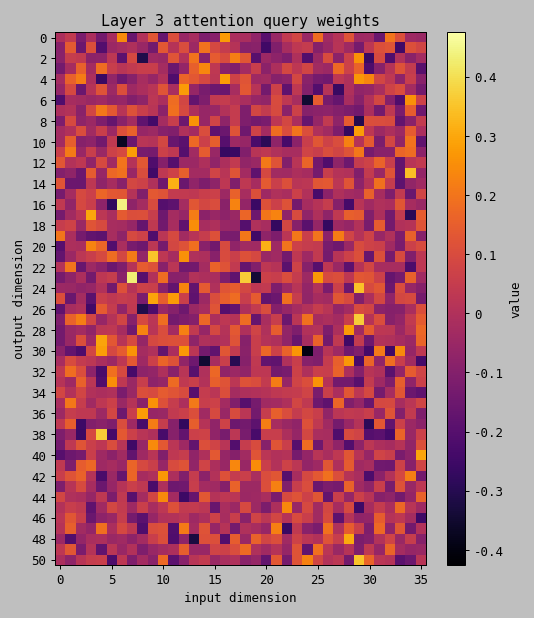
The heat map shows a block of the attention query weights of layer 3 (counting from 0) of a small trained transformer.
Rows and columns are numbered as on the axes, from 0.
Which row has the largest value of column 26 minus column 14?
31
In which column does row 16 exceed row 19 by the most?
6
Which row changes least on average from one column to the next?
34
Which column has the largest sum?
23
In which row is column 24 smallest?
30
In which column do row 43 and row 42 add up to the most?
21
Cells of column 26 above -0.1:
39
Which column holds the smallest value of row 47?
22
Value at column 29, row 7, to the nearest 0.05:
-0.15
